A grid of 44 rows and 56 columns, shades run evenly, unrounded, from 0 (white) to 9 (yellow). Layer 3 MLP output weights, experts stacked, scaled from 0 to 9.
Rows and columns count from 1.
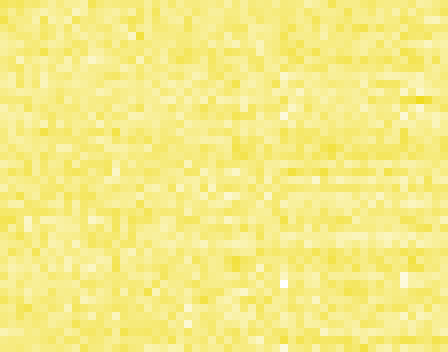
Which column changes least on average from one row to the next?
5
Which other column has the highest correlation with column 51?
36
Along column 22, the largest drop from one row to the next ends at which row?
44
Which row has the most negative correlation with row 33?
25
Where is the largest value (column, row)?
53, 13
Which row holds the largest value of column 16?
42
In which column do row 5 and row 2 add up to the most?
18
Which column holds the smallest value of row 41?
24
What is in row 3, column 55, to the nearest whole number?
3
